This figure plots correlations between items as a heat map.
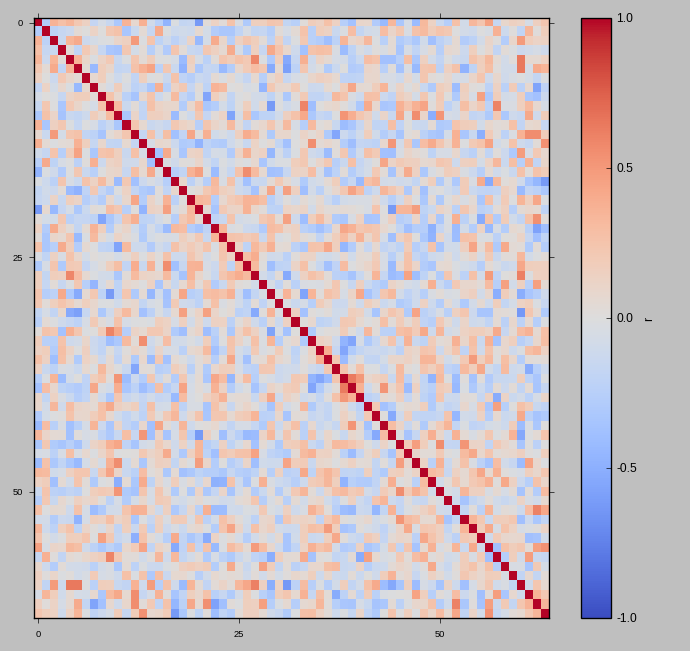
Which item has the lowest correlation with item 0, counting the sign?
20
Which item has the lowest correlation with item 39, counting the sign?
34
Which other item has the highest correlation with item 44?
13
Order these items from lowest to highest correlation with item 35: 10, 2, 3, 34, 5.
2, 10, 5, 34, 3
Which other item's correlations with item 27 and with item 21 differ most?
31
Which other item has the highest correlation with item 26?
16
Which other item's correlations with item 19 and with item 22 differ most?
62
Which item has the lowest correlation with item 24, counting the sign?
10
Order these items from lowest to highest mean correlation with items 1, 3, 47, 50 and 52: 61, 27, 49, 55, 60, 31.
60, 27, 55, 49, 31, 61
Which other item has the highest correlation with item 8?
55
